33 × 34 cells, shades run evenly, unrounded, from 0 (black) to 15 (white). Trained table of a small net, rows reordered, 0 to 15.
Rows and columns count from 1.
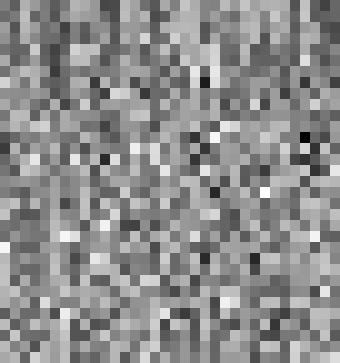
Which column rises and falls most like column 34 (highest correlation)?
12
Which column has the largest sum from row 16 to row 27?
6
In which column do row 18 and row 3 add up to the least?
22
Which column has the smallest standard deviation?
25
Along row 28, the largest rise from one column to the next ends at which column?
23
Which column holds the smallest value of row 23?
16
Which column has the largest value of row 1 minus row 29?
19
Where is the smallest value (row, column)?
13, 31
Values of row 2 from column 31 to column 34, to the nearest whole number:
12 5 6 6
